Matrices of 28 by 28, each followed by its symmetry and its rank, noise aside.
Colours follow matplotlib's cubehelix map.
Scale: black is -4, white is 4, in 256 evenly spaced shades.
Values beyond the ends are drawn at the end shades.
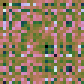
symmetric, rank two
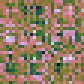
antisymmetric, rank four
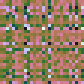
no symmetry, rank two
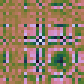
symmetric, rank two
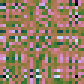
no symmetry, rank three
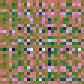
no symmetry, rank two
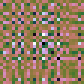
symmetric, rank two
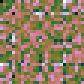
symmetric, rank four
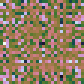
no symmetry, rank four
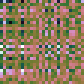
no symmetry, rank two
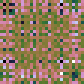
symmetric, rank two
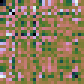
symmetric, rank three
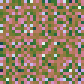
symmetric, rank four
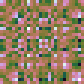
symmetric, rank two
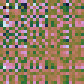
antisymmetric, rank two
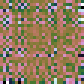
antisymmetric, rank two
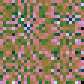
no symmetry, rank four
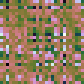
no symmetry, rank two
